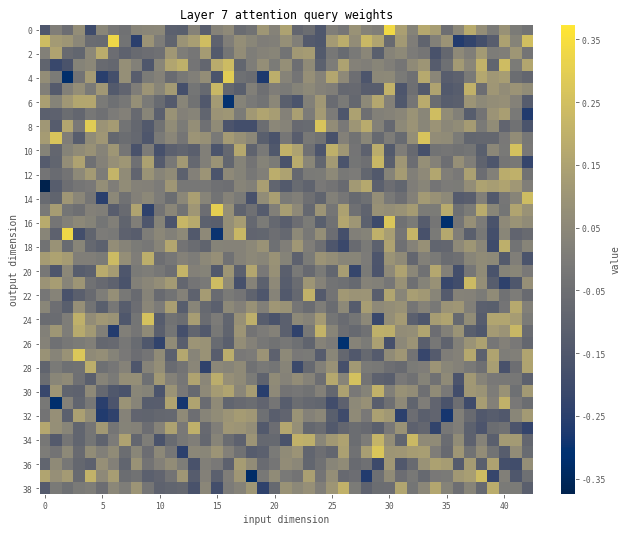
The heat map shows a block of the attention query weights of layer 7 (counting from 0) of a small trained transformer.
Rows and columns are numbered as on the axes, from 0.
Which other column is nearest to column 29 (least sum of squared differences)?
32
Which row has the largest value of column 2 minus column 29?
19
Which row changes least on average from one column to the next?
13
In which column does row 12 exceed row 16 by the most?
35
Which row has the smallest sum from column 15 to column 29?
31
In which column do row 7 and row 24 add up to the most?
34
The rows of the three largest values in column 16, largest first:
4, 3, 27
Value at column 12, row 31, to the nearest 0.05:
-0.3
